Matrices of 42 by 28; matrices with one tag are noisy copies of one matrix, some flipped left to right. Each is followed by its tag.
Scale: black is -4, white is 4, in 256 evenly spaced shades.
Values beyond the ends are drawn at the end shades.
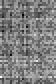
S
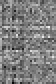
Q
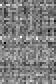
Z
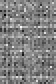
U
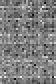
S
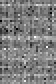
Z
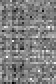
Q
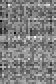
Z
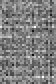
U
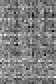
S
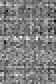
Z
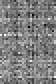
S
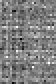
Q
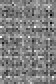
U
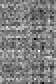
Q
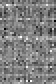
Z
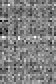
Z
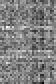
Q
